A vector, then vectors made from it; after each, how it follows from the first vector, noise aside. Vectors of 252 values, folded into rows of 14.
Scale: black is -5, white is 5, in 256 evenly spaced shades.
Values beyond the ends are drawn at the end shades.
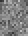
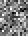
wrapped around, scaled up.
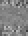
wrapped around, partly zeroed.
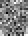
reversed, negated, scaled up.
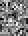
wrapped around, scaled up.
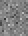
wrapped around, partly zeroed.
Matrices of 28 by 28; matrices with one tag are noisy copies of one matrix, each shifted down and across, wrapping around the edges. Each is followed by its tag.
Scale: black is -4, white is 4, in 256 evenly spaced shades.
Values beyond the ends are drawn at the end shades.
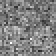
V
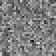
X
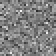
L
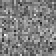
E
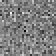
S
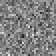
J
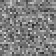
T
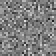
S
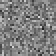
S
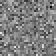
L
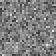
L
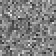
X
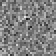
J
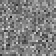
J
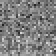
V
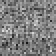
E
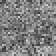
V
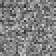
T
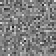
S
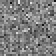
X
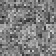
V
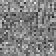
E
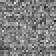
T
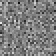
S
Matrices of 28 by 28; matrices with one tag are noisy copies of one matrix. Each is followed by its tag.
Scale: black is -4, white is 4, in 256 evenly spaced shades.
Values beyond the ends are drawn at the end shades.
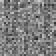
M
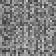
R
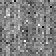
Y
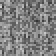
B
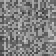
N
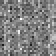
N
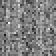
Y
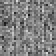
R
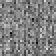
B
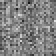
Y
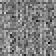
B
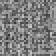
M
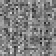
M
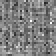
M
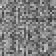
B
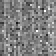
N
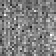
N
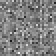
B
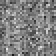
Y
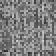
R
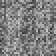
Y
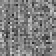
M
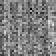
N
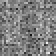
Y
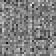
M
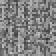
M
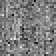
Y
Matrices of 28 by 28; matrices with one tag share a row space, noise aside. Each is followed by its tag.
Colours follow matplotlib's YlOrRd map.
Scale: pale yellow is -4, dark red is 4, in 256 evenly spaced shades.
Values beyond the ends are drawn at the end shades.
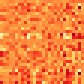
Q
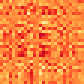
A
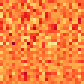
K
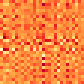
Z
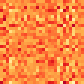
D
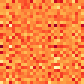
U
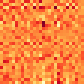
Z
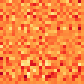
K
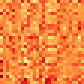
K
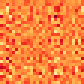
U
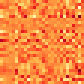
Q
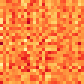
K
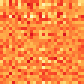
A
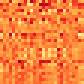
A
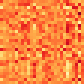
Q
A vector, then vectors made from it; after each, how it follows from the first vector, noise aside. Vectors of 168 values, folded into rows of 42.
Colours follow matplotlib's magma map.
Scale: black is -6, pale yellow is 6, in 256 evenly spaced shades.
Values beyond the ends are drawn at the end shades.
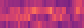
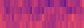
wrapped around, negated, shrunk.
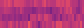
negated, shrunk.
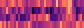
negated, scaled up.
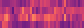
reversed.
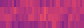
wrapped around, negated, shrunk.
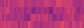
negated, shrunk.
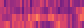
wrapped around.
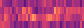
reversed.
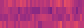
negated, shrunk.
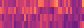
wrapped around.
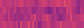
negated, shrunk.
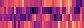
negated, scaled up.
